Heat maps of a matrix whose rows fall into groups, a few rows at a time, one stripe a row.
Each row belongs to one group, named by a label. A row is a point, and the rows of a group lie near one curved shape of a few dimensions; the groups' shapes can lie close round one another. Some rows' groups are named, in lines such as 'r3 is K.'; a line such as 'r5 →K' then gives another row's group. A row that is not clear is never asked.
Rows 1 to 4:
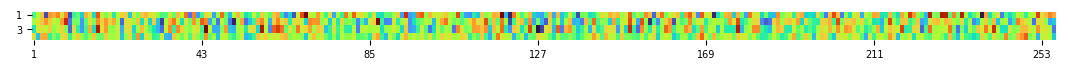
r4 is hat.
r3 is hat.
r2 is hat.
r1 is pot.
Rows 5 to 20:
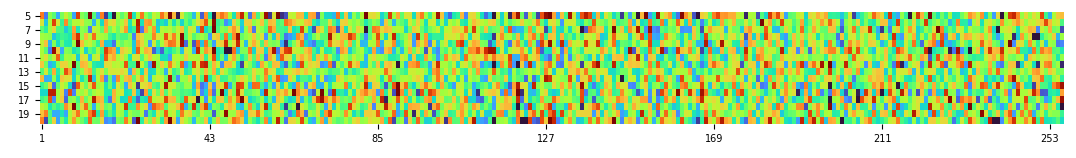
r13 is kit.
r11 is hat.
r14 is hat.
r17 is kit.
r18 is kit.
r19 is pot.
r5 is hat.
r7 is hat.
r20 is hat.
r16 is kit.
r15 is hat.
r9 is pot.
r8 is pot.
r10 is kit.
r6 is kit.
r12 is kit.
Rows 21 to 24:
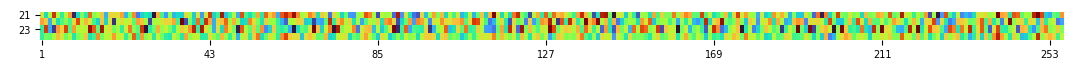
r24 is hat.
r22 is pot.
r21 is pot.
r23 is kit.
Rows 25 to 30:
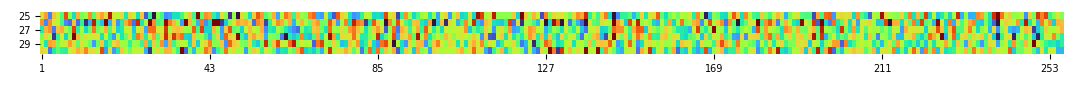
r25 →kit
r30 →pot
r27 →pot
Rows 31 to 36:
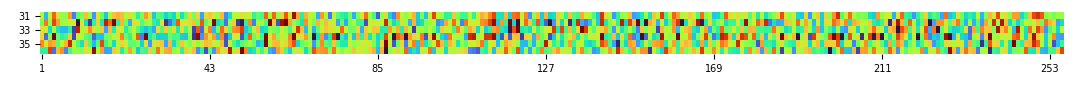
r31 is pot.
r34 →kit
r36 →kit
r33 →pot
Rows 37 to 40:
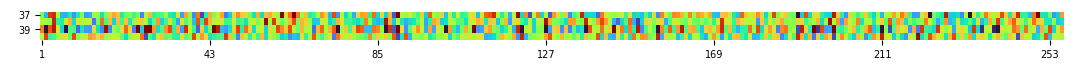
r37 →kit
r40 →kit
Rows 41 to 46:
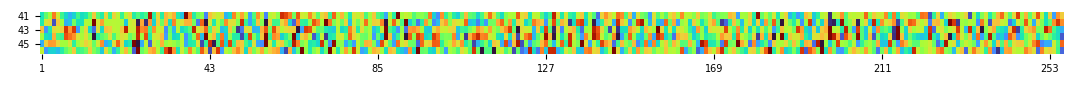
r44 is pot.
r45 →kit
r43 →pot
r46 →hat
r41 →kit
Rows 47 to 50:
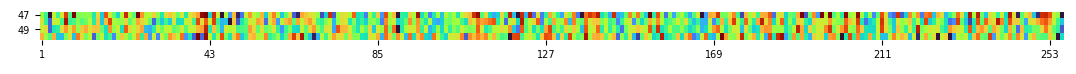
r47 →kit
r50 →pot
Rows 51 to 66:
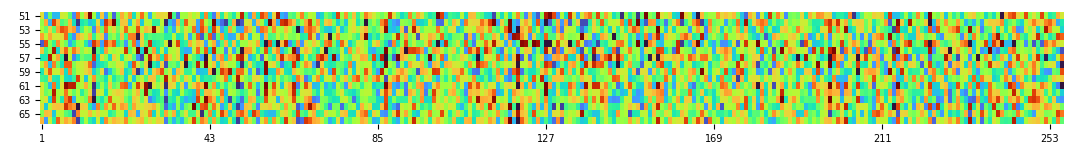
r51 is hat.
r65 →hat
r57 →kit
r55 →hat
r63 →kit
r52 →hat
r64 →pot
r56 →pot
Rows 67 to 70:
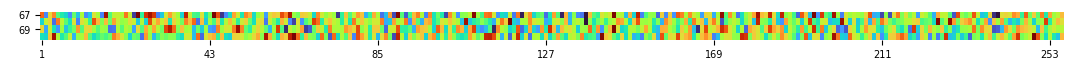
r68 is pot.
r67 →kit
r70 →kit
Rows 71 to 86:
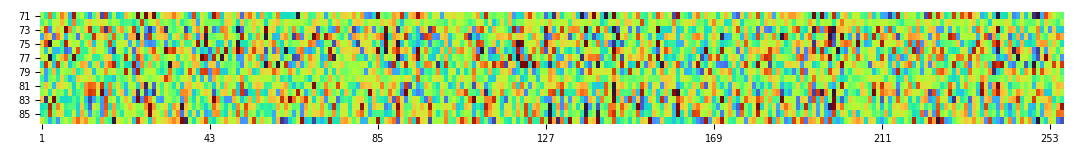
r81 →kit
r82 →pot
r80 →hat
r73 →kit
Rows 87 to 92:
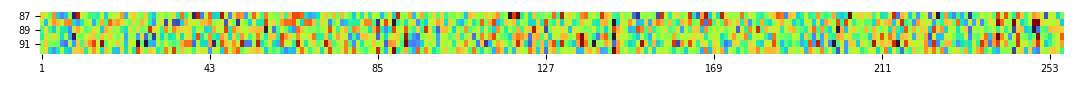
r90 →kit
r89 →hat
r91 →pot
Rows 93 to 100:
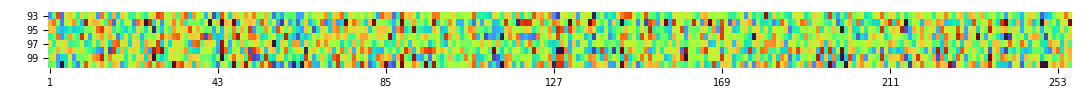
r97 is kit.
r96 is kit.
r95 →pot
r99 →pot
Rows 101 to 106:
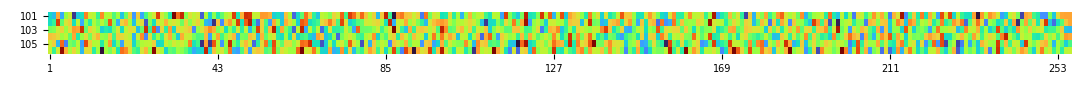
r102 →kit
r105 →pot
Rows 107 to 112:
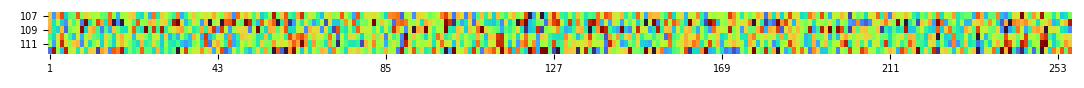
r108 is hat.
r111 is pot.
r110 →kit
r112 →hat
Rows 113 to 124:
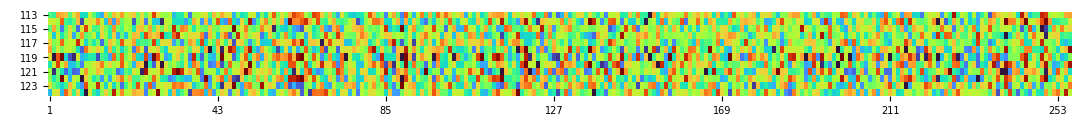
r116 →kit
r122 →kit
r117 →hat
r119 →kit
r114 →pot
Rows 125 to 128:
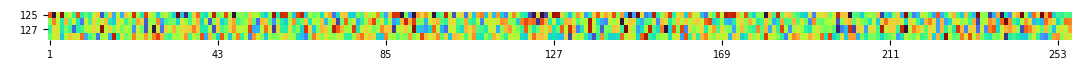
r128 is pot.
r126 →hat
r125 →hat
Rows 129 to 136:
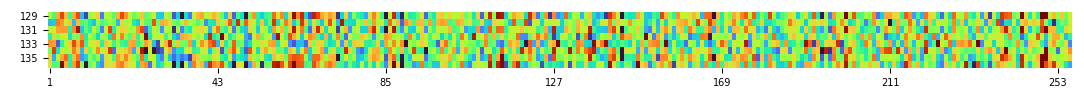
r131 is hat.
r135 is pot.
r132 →hat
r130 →kit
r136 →hat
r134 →kit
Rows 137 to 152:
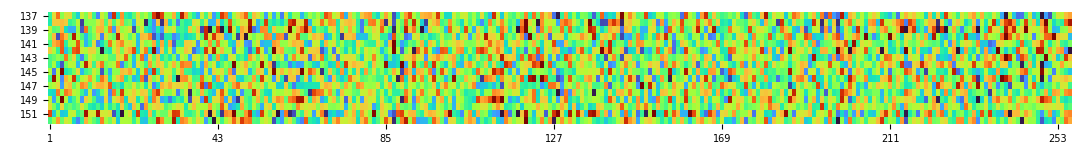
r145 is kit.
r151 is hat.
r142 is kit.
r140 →kit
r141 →hat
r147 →kit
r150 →kit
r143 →hat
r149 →kit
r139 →pot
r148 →pot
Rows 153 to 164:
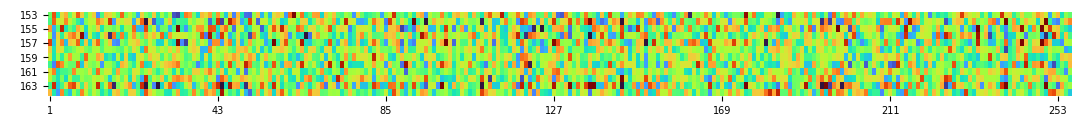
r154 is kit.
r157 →hat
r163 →kit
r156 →pot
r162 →hat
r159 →hat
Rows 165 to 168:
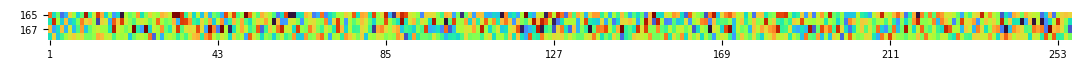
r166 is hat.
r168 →kit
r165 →hat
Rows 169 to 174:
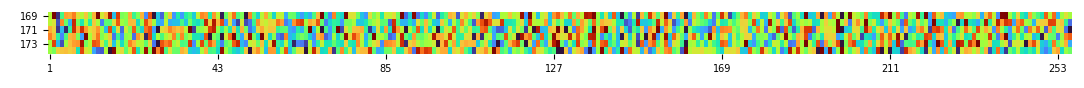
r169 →kit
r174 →pot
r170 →kit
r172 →hat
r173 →kit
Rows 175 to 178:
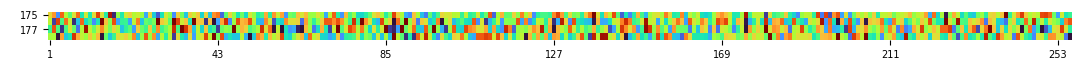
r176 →kit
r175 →pot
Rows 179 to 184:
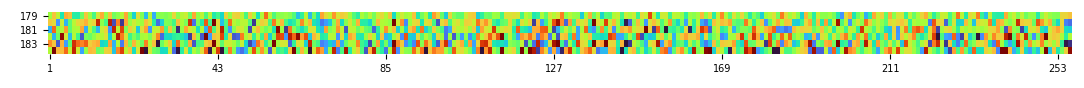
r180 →pot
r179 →kit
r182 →kit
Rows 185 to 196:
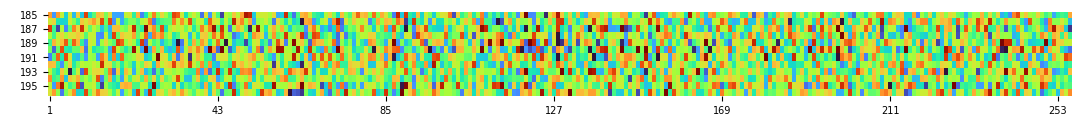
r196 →hat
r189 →hat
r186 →pot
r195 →kit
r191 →pot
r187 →kit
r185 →hat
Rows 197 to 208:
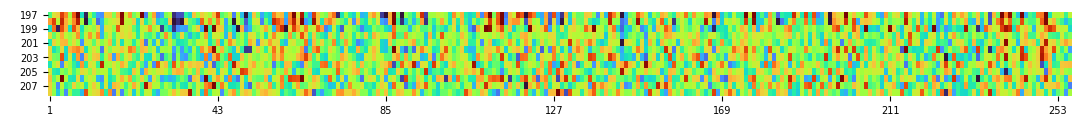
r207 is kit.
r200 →kit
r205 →hat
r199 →kit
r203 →pot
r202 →pot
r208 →pot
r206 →kit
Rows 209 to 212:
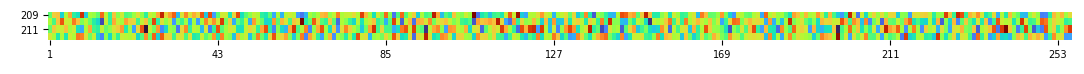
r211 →hat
